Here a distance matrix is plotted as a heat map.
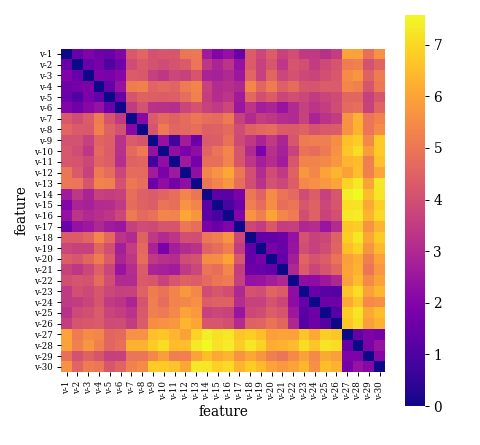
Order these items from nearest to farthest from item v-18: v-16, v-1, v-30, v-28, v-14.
v-1, v-14, v-16, v-30, v-28
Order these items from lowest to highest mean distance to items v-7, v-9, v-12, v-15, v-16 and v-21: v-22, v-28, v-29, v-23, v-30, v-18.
v-18, v-22, v-23, v-29, v-30, v-28
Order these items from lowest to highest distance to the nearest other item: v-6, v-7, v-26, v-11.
v-11, v-26, v-6, v-7
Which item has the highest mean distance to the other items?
v-28
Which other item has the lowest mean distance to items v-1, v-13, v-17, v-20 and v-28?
v-6
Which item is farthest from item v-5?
v-13
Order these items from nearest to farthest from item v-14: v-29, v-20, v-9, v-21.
v-9, v-21, v-20, v-29
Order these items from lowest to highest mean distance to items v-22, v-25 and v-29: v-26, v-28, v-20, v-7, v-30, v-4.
v-26, v-7, v-20, v-4, v-30, v-28
